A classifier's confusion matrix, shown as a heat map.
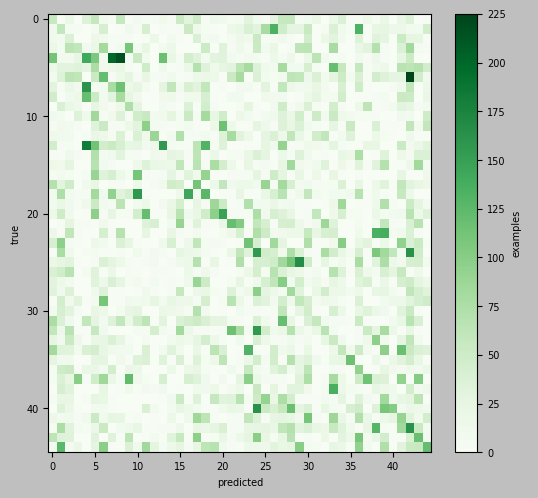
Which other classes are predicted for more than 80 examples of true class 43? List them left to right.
17, 24, 36
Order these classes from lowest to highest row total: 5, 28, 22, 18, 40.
28, 22, 40, 18, 5
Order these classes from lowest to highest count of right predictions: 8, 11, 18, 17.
8, 11, 17, 18
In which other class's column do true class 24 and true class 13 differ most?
4
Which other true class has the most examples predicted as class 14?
7
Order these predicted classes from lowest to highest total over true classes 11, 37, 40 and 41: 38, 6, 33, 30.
38, 6, 33, 30
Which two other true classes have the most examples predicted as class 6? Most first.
29, 44
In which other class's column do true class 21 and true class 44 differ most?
1
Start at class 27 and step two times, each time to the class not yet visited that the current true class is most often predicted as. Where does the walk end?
25
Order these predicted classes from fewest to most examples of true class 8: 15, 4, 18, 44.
15, 44, 18, 4
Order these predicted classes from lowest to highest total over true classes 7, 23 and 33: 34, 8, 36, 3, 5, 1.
3, 5, 36, 1, 34, 8
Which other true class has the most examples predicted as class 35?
11
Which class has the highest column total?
42
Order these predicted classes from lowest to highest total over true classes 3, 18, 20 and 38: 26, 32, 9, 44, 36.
32, 44, 36, 26, 9
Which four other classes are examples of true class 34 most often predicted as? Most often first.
23, 41, 39, 0
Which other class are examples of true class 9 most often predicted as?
37
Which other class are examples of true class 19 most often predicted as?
34
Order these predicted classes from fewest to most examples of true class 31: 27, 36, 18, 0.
18, 36, 0, 27
